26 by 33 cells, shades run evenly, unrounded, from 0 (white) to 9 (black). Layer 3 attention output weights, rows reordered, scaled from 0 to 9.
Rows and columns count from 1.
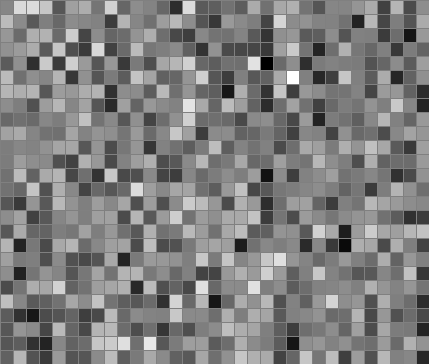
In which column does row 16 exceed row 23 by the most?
21
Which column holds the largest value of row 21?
11
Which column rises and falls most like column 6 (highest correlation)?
31
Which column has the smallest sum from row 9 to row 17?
15
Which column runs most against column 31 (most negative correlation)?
27
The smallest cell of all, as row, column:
6, 23
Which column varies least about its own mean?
28
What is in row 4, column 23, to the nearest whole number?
2
